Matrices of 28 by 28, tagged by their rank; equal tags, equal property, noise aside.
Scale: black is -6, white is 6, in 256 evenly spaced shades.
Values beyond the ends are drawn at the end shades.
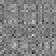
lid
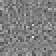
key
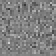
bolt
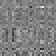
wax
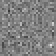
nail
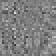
wax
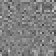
wax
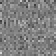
nail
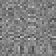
wax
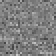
bolt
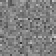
key
